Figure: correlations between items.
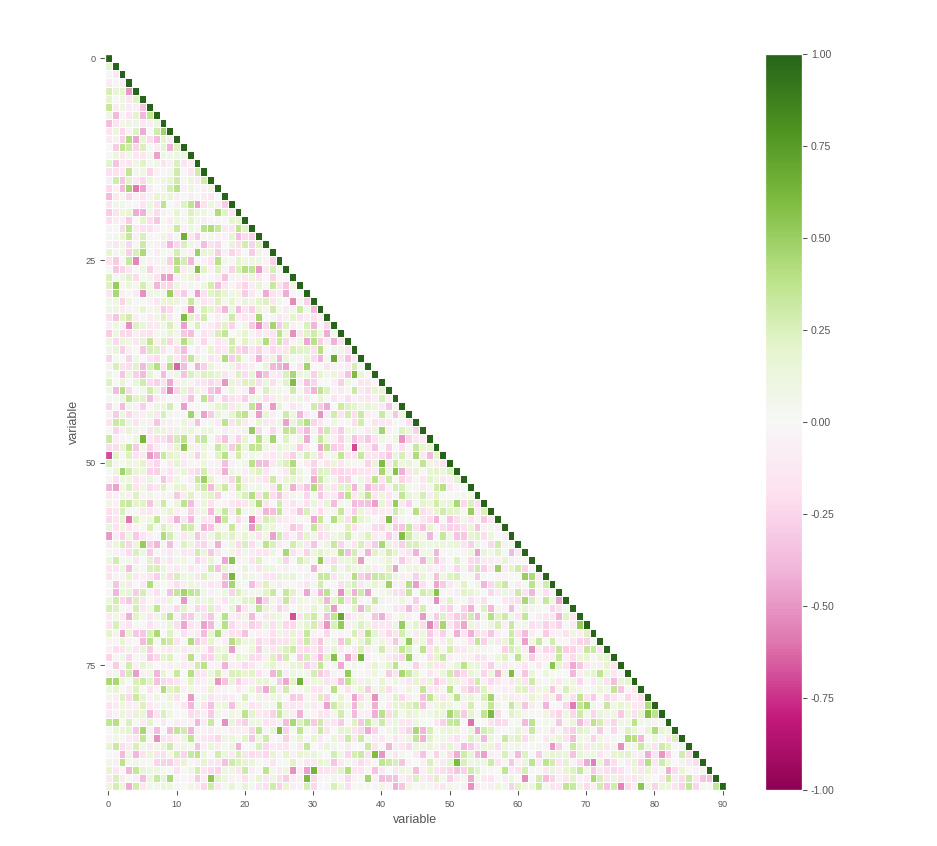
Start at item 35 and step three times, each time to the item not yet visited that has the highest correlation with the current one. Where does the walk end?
43
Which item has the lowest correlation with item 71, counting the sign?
87
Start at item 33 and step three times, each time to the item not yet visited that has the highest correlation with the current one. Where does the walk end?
44
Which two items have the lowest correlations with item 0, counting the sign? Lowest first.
49, 59
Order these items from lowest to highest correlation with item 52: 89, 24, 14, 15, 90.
90, 89, 15, 24, 14
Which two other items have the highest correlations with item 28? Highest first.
77, 1
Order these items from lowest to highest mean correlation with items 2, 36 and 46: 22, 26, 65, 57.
22, 26, 65, 57
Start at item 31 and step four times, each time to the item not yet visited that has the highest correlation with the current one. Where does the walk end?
61
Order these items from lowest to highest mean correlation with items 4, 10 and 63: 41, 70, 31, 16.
16, 70, 41, 31
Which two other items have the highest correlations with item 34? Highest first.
69, 70
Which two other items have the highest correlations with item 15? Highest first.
89, 21
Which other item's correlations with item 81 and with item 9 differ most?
40
